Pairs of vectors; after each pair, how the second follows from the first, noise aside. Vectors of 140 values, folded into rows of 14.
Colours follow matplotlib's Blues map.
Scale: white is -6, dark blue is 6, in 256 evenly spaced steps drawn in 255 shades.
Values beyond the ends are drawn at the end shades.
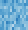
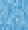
reversed, shrunk.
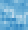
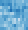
wrapped around, negated.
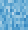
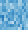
wrapped around, negated.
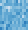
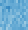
negated, shrunk.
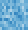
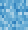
wrapped around, negated.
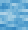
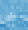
partly zeroed.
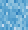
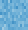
wrapped around, negated, shrunk.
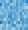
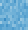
negated, shrunk.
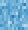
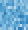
wrapped around, negated.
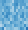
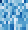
reversed, scaled up.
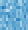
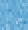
reversed, shrunk.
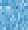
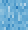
partly zeroed.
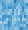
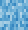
wrapped around, negated.
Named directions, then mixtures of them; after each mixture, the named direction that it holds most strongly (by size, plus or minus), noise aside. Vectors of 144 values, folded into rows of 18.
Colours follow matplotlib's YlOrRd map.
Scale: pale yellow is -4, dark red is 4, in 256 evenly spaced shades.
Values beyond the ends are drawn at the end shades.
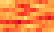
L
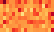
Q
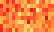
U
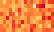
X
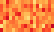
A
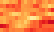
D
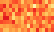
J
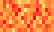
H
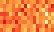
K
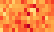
U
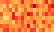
J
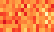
K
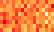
K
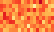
J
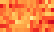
D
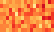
X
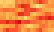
L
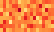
H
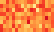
U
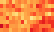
D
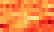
D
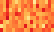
A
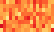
A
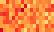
K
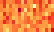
J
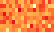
J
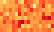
X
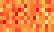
K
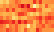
L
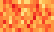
H
